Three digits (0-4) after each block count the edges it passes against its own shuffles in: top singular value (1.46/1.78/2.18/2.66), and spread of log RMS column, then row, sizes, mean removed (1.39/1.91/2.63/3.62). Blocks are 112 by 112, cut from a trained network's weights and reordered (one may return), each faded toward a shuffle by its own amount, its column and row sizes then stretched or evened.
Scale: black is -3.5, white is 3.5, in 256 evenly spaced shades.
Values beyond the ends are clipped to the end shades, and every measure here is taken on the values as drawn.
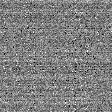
2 2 0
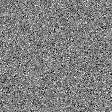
0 0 1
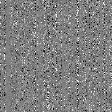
1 4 0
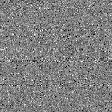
2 0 2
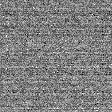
2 1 1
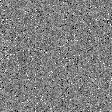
0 1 0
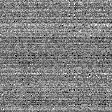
4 2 2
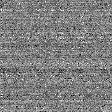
2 1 2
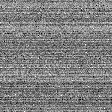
4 0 2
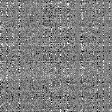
2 4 1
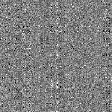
2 2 2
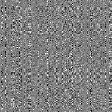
4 4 1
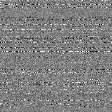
1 0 4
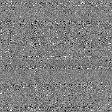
0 2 3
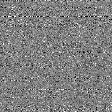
2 0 3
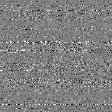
0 1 4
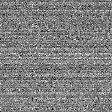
3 1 2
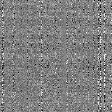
1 4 0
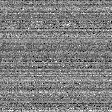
4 0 3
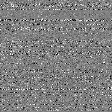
0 0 4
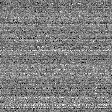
3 1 3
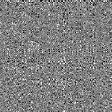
3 3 2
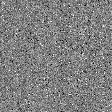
0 0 0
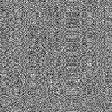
4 0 1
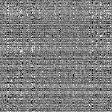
4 4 0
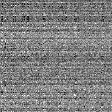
4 3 1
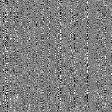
3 4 1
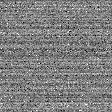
3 0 2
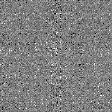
0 3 2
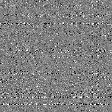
2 1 3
